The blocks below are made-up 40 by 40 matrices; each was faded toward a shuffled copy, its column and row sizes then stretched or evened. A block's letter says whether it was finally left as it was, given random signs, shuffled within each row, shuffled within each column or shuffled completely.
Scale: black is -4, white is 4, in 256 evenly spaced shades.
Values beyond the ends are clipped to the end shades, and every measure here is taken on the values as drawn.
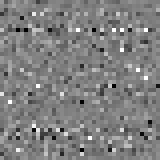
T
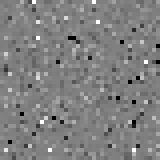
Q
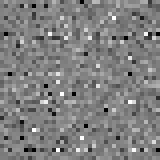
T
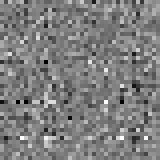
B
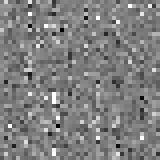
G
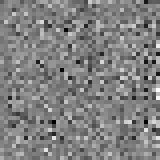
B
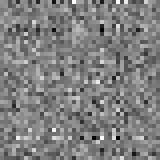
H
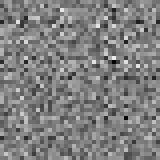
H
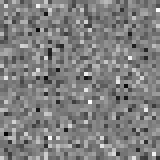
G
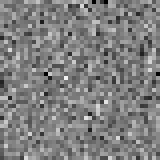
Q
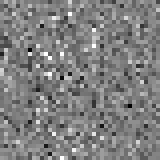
G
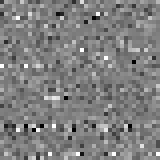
T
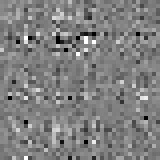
H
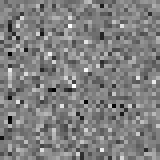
G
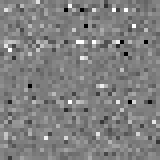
T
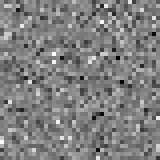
Q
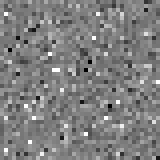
Q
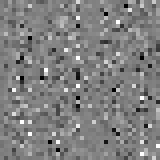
G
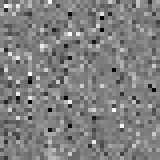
G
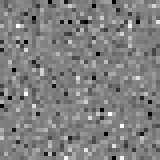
Q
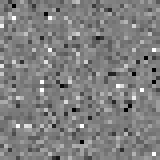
Q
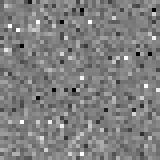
Q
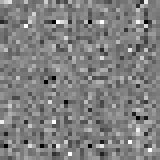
H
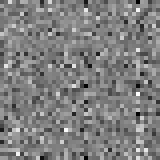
B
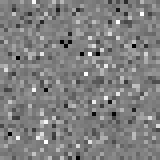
Q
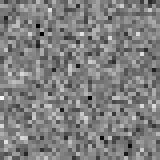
Q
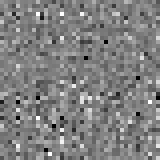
B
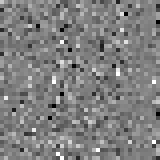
G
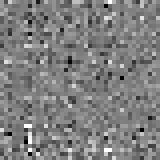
B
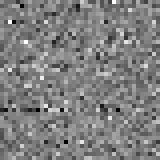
T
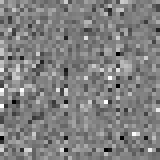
B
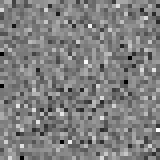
Q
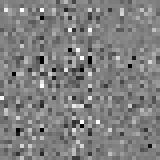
H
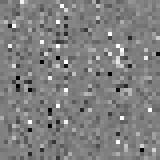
G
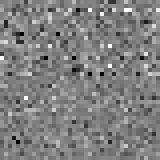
T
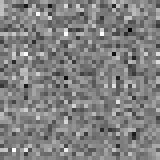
B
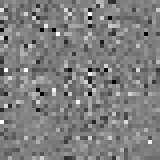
B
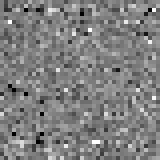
T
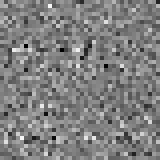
T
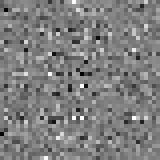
B
